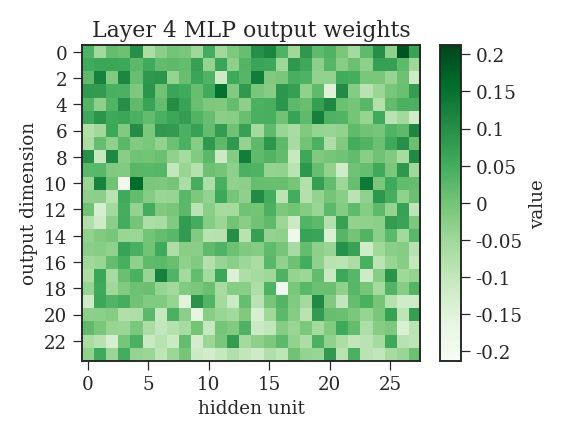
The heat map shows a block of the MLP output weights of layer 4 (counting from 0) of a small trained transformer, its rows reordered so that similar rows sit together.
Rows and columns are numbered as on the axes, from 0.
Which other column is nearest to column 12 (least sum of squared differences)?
8
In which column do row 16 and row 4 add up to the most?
3
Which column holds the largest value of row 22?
12
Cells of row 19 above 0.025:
8
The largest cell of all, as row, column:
0, 26
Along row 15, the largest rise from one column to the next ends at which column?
21
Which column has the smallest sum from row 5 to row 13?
17
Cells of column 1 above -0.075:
20
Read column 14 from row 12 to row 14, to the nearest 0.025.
0 0 0.075
